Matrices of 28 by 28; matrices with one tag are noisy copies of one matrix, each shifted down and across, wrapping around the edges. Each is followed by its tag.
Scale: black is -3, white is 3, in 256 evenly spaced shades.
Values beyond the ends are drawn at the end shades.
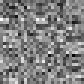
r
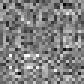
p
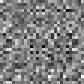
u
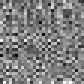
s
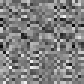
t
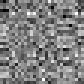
r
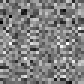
t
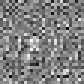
s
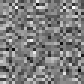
t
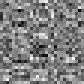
r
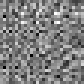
u
